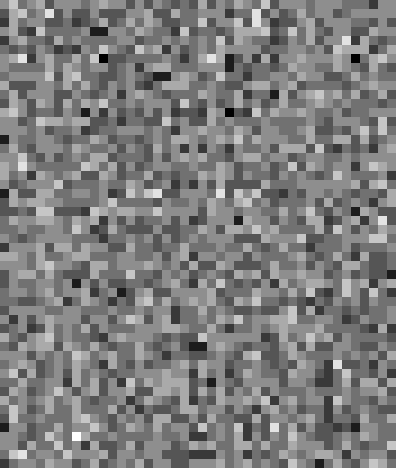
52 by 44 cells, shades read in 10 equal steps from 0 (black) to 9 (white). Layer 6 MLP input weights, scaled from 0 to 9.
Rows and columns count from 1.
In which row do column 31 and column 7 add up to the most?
48
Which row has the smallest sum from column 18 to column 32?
51
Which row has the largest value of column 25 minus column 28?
9
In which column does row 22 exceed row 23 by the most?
18
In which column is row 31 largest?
15
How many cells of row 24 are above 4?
25
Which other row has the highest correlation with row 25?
14
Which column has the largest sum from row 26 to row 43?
6
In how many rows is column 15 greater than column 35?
17
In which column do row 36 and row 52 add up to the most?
33
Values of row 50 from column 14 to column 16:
4 6 3
